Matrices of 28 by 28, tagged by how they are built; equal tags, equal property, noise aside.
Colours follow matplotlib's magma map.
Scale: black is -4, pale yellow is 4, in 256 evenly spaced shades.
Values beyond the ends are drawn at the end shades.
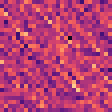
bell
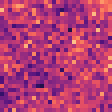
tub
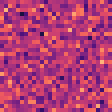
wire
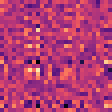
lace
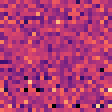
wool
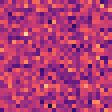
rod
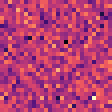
bell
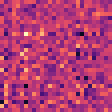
lace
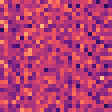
rod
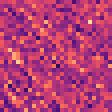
bell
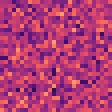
wire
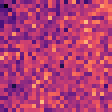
tub
